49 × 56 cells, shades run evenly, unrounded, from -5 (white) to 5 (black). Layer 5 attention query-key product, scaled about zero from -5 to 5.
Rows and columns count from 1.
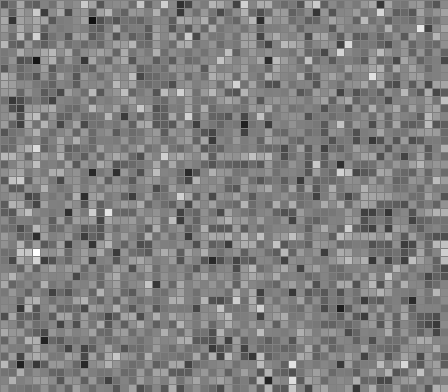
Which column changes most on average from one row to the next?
5
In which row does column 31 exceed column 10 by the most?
16
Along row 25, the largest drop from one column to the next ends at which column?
12
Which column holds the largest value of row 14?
3
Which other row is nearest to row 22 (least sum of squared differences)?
7
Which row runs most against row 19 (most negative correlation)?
8
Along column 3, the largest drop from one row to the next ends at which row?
47
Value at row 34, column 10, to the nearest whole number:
-1
